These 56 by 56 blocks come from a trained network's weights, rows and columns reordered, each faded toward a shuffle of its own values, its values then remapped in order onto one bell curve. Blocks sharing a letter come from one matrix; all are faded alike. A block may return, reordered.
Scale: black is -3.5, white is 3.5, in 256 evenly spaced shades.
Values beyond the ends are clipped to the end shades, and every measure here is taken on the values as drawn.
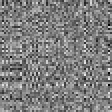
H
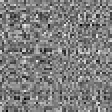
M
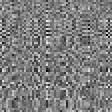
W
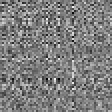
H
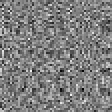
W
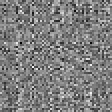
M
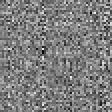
H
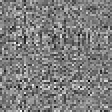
M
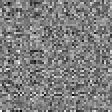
M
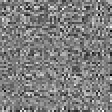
M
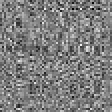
W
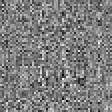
H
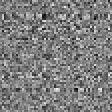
M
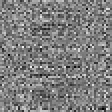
M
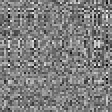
H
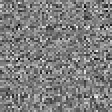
M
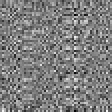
W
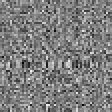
M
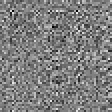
M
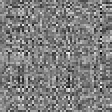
H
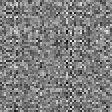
H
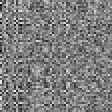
H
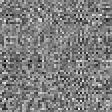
M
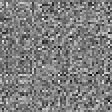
M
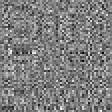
W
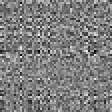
H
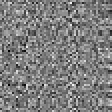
W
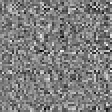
M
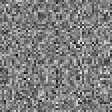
M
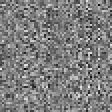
H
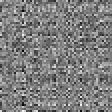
H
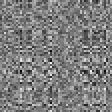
H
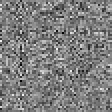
M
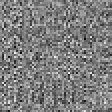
H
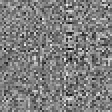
M
